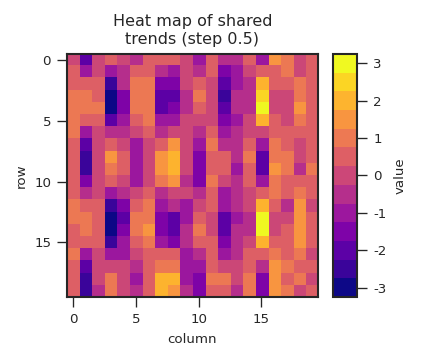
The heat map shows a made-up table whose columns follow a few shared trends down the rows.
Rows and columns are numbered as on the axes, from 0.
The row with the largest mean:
18
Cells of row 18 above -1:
15
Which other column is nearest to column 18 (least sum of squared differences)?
6
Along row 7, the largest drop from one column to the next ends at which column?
1
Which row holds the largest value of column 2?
4
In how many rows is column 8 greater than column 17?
6
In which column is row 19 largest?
7
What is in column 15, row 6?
0
